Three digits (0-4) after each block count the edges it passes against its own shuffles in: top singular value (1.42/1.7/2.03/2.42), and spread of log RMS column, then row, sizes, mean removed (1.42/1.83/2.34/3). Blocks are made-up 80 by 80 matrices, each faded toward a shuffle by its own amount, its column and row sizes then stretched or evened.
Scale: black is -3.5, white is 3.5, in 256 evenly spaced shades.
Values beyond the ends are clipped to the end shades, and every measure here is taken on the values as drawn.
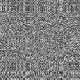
4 0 1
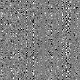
3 4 1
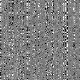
4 4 0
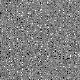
0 3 1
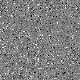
0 1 2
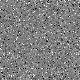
0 0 1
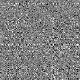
3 2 2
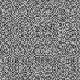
3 0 0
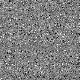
1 0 2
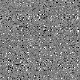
1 2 3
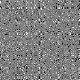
4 3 2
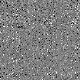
0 3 1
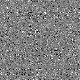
1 1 3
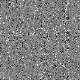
0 3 1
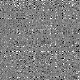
3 2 3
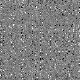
1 3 1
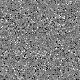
2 0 1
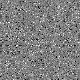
1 0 2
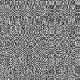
4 1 0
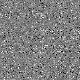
1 1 2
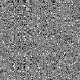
3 2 0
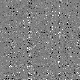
1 3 2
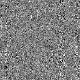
1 3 1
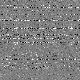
3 0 4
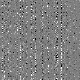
3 4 0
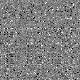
2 1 1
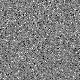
0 0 0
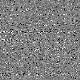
1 1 3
